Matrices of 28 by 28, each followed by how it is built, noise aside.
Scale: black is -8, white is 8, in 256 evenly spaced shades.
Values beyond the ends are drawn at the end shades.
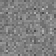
low rank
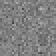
low rank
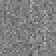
uneven columns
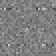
uneven rows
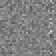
uneven columns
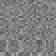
low rank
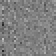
uneven columns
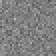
noise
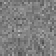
low rank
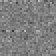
uneven rows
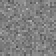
noise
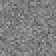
noise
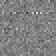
uneven rows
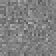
low rank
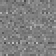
uneven rows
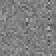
uneven columns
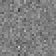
uneven columns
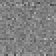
uneven rows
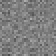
low rank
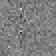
uneven columns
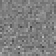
uneven rows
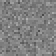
noise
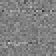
uneven rows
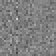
uneven columns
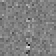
uneven columns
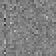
uneven columns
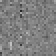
uneven columns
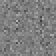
uneven columns
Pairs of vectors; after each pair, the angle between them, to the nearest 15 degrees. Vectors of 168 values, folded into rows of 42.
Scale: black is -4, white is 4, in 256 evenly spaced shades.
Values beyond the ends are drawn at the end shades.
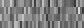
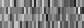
15 degrees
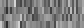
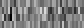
90 degrees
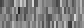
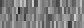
15 degrees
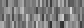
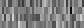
120 degrees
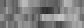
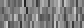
90 degrees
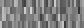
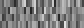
150 degrees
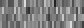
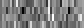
105 degrees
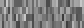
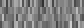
120 degrees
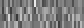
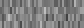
60 degrees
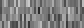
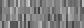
15 degrees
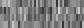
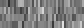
135 degrees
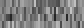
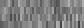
60 degrees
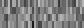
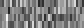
150 degrees
